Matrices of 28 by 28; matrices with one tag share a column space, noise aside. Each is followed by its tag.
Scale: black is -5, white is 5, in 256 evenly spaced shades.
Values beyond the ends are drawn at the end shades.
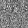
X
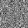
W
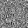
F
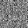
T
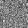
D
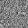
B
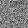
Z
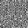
T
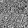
X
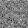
F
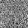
F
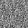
T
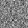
Z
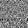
F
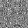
W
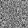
Z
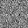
D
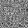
W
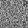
Z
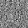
T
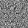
B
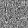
Z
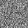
B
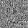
Z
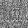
T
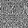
B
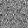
D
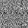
B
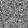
D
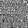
D
